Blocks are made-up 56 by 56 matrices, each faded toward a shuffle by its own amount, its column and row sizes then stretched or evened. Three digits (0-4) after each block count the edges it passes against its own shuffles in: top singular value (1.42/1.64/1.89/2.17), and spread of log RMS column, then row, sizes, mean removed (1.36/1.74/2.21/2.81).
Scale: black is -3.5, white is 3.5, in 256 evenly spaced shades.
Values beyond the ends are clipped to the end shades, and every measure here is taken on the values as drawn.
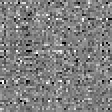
3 2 3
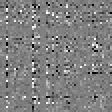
1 4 3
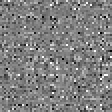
1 2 4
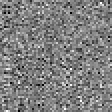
3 2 1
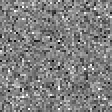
0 0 1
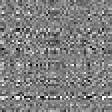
4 2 4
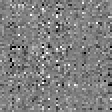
1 3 2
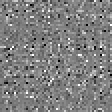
2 3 3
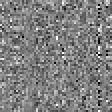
2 3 0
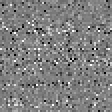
1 0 3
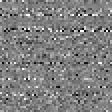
3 0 4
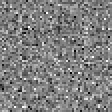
3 0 0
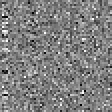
2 2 0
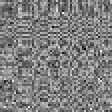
4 0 0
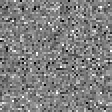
1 0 1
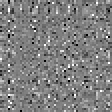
3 3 0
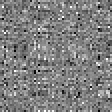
4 3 1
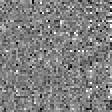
2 2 2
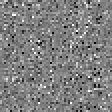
1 2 0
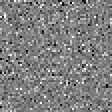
2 0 0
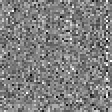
2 2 0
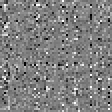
1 4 2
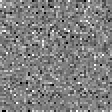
2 0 2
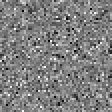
1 0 0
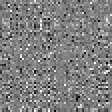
4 3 0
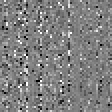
2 4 0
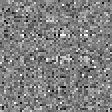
3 0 2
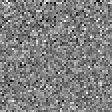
1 0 1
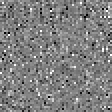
1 1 0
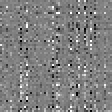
3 4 2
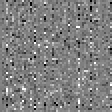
0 4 0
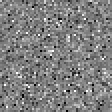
0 0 2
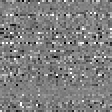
1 1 4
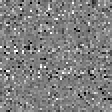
2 1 2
